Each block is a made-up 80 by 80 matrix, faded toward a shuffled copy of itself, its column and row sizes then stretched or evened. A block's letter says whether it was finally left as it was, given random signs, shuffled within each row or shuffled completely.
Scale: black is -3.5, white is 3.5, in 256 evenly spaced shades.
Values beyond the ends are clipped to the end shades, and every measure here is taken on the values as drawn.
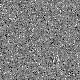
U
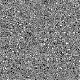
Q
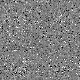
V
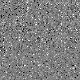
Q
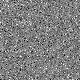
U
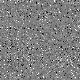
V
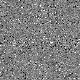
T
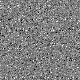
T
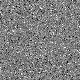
U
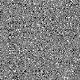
Q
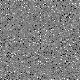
Q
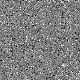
V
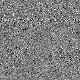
T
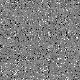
Q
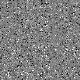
V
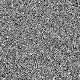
U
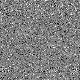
T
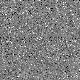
T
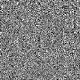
Q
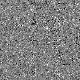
V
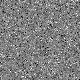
U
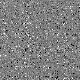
V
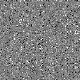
Q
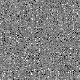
Q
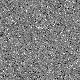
U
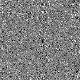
V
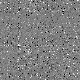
V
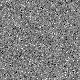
U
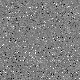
T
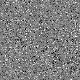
V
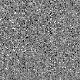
Q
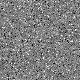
U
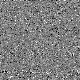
T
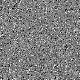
V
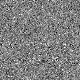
T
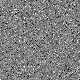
U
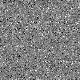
T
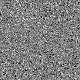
T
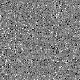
Q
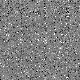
V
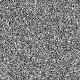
U
